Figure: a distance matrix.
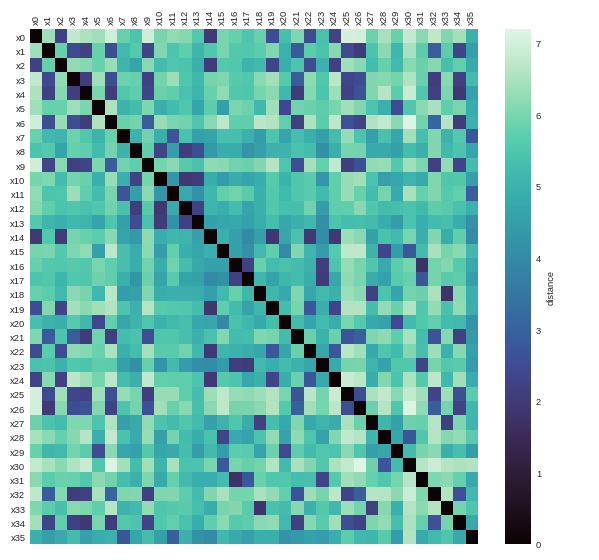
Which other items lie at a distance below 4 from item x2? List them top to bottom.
x0, x14, x19, x22, x24
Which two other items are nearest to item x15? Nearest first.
x28, x30
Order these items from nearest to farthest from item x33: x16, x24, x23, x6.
x24, x23, x16, x6
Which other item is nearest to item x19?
x14
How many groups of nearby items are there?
8
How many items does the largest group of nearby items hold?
10
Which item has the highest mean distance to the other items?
x30
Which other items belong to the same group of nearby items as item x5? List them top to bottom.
x20, x29
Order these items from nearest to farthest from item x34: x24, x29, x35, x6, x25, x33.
x6, x25, x35, x29, x33, x24
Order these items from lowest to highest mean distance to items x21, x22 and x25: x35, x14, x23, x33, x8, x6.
x6, x14, x35, x23, x8, x33
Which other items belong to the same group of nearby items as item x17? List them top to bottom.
x16, x23, x31
